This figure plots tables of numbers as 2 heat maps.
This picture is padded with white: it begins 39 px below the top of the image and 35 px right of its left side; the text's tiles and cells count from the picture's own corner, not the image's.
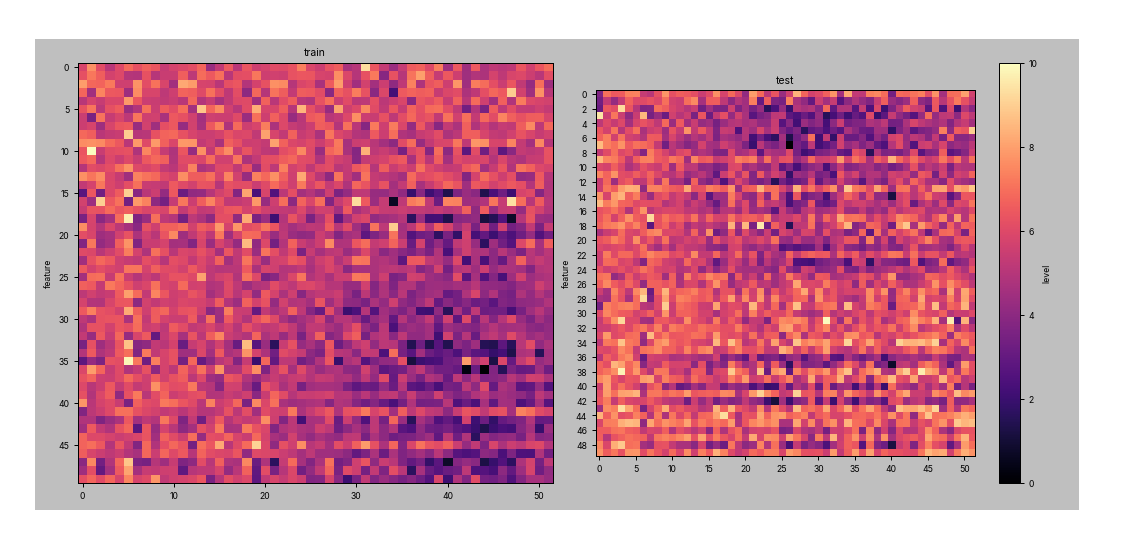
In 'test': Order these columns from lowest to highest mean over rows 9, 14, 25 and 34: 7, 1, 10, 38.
38, 7, 10, 1
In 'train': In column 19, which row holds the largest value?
45
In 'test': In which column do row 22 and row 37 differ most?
40
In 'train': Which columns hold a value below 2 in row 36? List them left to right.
42, 44, 46
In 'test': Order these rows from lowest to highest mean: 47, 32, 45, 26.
26, 32, 47, 45
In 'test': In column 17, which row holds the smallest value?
12
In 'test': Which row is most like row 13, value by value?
45
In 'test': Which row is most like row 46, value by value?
20
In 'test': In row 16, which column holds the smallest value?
24
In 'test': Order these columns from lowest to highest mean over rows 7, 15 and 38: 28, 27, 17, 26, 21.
26, 21, 28, 27, 17
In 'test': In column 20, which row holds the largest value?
18
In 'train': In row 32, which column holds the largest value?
15
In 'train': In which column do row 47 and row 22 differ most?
21
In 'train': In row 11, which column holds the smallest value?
30
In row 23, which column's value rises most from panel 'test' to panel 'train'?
37
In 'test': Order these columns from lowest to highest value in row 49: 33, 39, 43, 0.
33, 43, 39, 0
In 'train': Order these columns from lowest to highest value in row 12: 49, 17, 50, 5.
17, 50, 49, 5
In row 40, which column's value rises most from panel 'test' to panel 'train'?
21
